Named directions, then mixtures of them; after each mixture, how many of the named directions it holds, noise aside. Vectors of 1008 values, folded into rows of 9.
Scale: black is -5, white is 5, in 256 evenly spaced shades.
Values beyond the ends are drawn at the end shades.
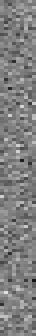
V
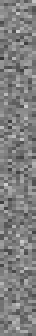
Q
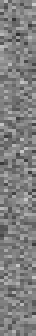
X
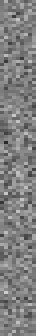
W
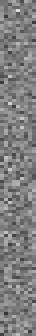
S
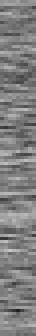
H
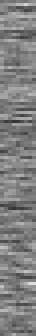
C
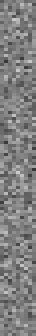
two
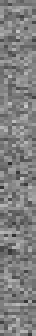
four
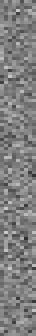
four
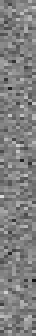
one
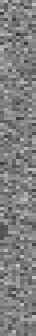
one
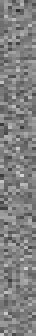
three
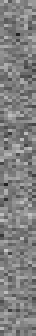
four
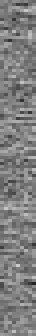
three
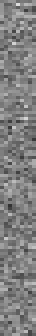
three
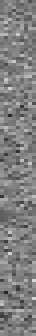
two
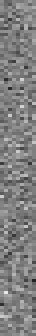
one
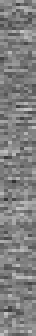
three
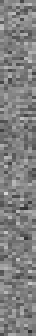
three
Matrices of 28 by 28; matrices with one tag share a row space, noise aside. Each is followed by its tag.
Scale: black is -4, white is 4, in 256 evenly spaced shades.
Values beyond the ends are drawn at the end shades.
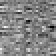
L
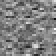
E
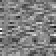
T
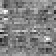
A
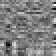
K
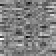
L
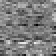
K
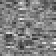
E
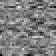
T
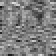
T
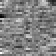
L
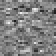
E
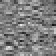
E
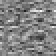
T
